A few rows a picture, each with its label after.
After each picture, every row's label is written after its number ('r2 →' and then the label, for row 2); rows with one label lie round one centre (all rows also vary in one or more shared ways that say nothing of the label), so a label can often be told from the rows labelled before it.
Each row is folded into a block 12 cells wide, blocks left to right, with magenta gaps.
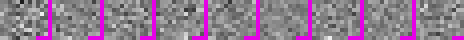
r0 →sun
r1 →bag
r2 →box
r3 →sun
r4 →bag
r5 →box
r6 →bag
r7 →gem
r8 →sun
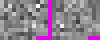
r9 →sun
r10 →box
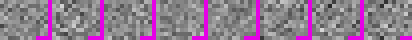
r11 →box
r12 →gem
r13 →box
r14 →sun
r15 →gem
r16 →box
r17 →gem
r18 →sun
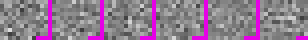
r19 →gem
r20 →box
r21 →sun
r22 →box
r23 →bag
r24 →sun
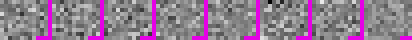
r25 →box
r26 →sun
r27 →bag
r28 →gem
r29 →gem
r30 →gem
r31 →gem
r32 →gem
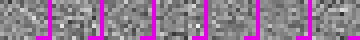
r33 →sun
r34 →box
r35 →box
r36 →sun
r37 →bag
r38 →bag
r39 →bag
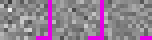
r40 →gem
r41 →gem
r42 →sun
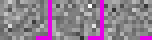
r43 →bag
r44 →sun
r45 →box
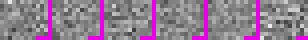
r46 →gem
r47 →sun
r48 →box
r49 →sun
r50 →gem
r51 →gem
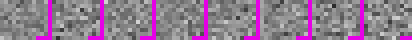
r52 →bag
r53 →sun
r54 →box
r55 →bag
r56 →box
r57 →sun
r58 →sun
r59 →gem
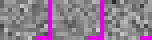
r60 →gem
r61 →sun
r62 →box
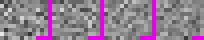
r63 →gem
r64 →sun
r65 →box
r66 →bag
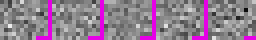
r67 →box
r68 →bag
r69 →gem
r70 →box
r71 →box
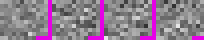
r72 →bag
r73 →bag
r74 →bag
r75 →box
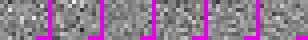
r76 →gem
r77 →box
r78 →box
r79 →sun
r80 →sun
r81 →box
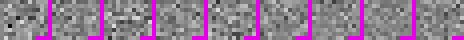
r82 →gem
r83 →gem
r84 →sun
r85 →sun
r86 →gem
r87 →sun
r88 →sun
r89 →bag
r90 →box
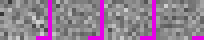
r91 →box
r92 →gem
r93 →bag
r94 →sun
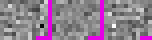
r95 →bag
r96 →gem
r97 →sun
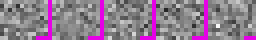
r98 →bag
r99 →bag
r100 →bag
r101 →box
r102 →box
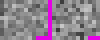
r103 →gem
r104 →box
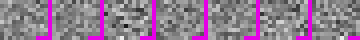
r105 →sun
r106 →sun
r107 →gem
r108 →sun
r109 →sun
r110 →box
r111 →gem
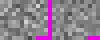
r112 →bag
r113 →sun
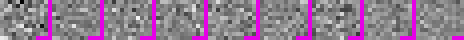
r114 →bag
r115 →bag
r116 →sun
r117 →gem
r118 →bag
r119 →box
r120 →box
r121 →bag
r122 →bag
